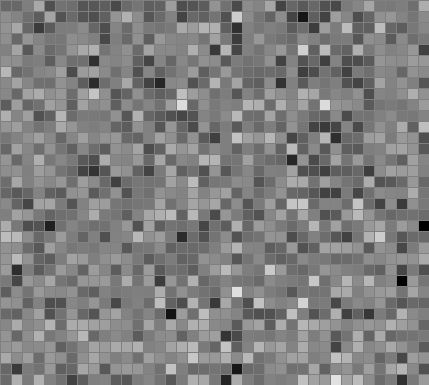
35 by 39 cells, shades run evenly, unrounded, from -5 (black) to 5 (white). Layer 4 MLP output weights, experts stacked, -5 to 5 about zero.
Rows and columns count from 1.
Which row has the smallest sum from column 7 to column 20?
1
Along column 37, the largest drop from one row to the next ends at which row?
35
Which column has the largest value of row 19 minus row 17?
33
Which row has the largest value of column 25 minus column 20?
13
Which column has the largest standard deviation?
22
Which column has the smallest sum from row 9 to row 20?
29
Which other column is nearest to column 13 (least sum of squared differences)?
3
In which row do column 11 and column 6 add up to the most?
11
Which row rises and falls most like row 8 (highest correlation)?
6
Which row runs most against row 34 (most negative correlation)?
23
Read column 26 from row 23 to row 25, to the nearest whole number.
-1 -1 1
